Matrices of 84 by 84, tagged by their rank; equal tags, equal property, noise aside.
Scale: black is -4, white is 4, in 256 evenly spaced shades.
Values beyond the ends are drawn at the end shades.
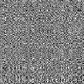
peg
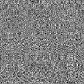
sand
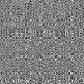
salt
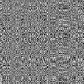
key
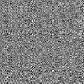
key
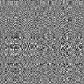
salt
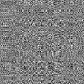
sand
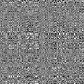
peg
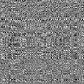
key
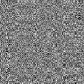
sand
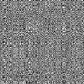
peg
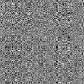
salt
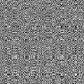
salt
